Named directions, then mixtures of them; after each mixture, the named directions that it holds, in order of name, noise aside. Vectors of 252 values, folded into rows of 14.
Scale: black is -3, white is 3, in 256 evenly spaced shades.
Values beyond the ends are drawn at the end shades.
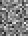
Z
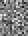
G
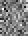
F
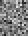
G, Z.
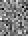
F, G.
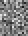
G.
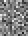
G.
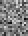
G, Z.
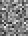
Z.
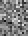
G, Z.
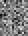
G.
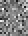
F, G.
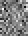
F.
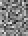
Z.
